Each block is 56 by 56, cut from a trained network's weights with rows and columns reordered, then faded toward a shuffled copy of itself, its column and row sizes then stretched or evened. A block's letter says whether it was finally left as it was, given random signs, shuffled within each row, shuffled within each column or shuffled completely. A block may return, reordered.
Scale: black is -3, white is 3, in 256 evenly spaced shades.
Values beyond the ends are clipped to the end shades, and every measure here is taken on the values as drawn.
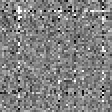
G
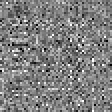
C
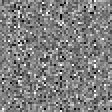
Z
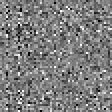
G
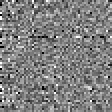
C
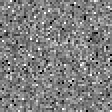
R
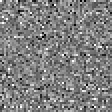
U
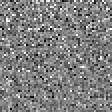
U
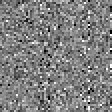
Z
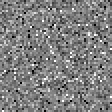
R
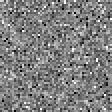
R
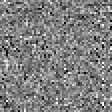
Z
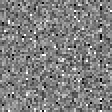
Z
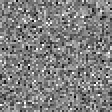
R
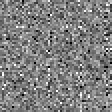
Z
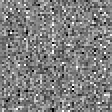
Z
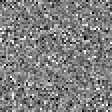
U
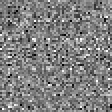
C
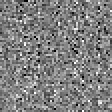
Z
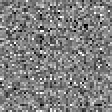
C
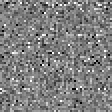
U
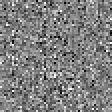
Z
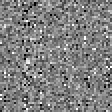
Z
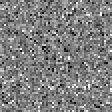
U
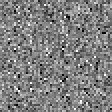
Z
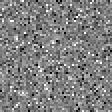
R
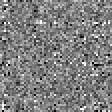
G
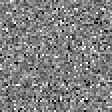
U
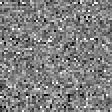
U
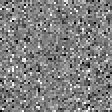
Z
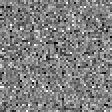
U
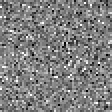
R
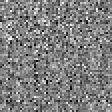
G
